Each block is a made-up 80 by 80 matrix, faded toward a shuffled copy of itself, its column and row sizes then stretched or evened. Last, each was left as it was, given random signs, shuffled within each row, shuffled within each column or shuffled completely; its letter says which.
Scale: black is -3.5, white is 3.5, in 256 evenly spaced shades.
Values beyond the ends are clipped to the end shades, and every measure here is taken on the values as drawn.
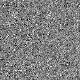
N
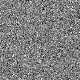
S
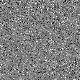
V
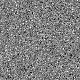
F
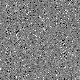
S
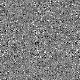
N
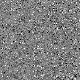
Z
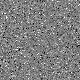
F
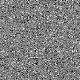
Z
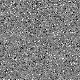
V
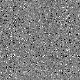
N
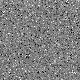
F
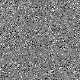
N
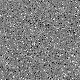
F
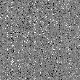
S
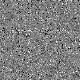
N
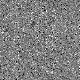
S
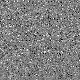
V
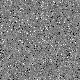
F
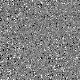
N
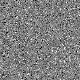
S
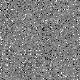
Z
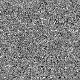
V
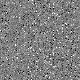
S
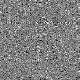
Z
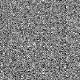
Z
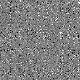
Z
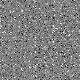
N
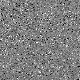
V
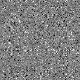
Z
